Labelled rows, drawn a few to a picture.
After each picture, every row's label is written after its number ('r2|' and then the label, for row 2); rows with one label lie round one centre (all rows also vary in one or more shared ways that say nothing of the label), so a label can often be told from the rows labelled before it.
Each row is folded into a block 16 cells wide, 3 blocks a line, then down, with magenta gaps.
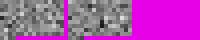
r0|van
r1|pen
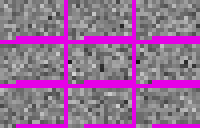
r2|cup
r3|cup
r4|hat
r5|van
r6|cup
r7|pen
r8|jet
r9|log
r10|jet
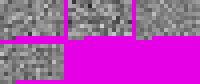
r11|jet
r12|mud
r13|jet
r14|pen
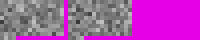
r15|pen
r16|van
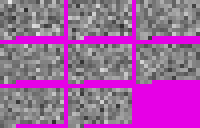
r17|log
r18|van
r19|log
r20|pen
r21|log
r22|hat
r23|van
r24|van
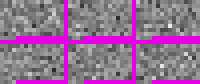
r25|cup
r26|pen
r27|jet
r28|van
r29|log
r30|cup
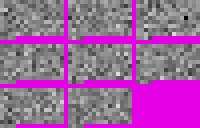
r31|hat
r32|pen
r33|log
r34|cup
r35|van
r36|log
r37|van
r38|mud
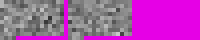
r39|hat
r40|pen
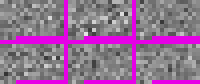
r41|hat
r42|pen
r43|pen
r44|log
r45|pen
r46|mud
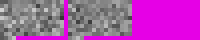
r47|hat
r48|cup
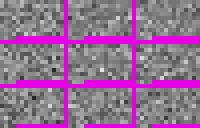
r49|log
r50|log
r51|hat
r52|log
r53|cup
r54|log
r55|cup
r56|hat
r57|pen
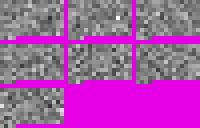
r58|van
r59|mud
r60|jet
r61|cup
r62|cup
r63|jet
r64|log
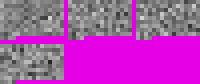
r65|mud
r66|hat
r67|log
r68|mud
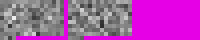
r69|cup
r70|mud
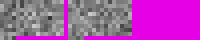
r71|jet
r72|pen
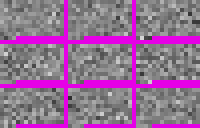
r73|hat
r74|jet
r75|pen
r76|mud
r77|pen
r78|pen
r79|hat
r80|van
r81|log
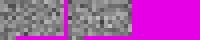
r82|pen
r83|cup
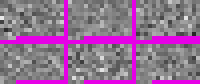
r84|pen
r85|jet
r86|mud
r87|jet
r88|mud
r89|log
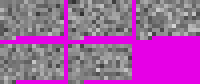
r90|hat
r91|log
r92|hat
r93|pen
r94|mud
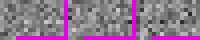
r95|cup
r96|van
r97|cup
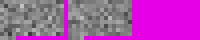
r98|log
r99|hat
